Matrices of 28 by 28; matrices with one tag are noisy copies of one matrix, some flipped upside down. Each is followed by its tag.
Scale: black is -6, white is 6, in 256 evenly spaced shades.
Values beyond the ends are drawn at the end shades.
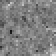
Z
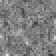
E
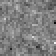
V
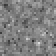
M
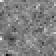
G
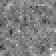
Z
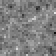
V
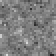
E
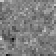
G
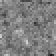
E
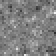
V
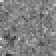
G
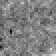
Z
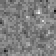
M
